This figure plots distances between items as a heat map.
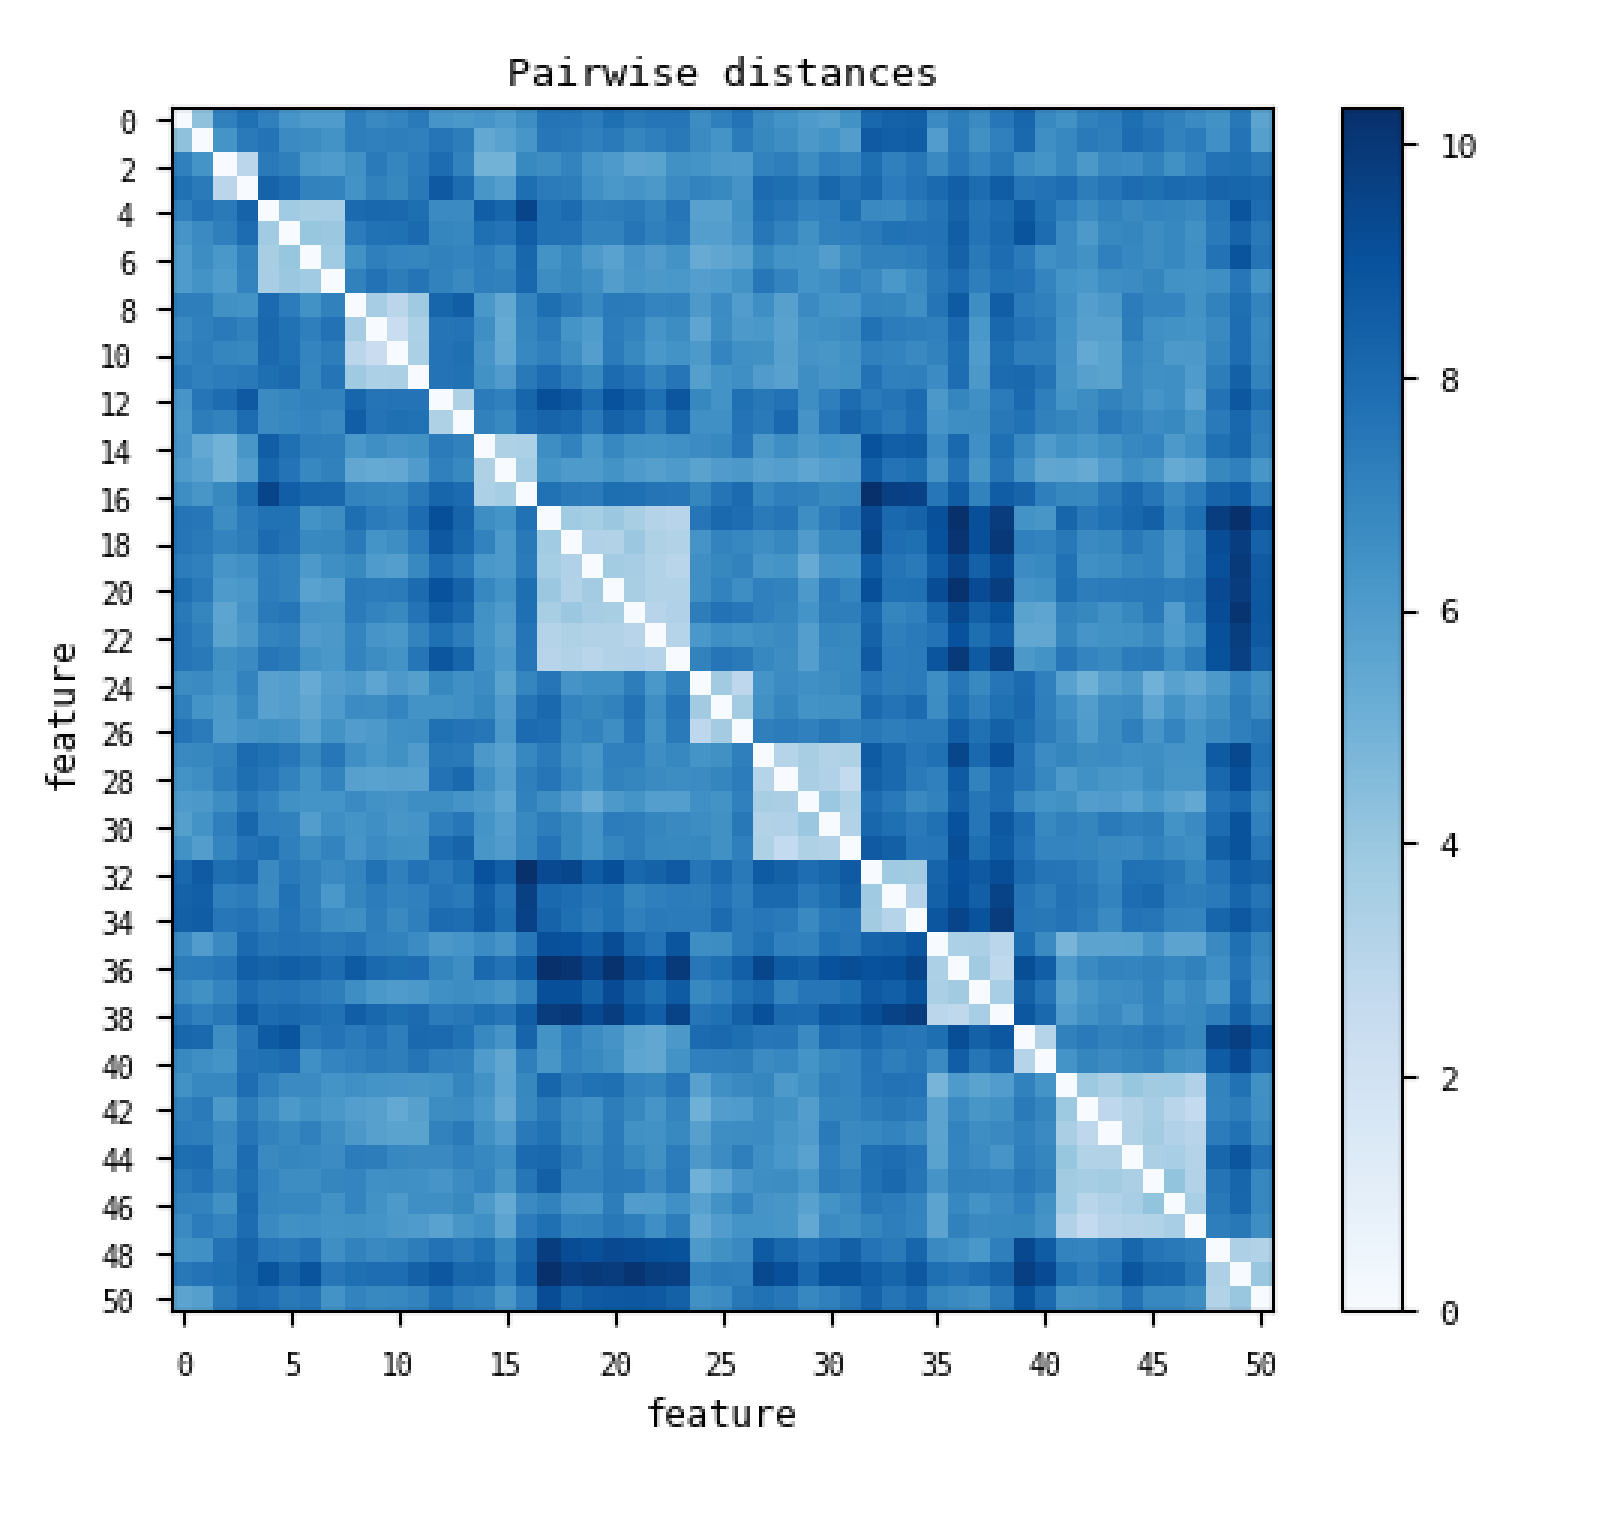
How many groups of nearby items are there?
14
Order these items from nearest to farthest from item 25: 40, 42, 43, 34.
42, 43, 40, 34
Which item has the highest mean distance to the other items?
49
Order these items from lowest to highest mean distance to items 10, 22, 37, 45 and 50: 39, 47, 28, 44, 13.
47, 44, 28, 13, 39
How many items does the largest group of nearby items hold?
7
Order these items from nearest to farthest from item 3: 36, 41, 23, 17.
23, 17, 41, 36
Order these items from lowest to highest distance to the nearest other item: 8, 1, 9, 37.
9, 8, 37, 1
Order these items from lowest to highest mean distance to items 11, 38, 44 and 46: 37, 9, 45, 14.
45, 37, 9, 14
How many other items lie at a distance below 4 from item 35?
3
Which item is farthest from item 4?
16
